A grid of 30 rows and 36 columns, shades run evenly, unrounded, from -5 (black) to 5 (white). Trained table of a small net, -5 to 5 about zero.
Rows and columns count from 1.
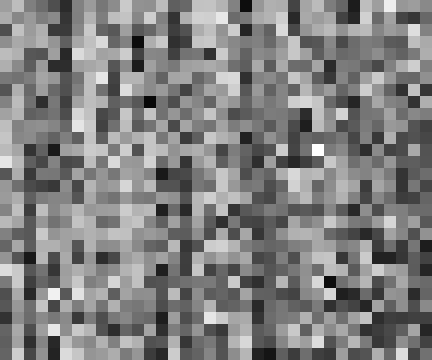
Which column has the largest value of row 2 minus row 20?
31
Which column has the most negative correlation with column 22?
6
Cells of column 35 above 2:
4
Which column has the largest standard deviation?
25
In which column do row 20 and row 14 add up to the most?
10
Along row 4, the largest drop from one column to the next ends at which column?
15
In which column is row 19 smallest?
19
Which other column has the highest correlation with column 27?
24
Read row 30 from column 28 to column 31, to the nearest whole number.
-3 1 -2 -2
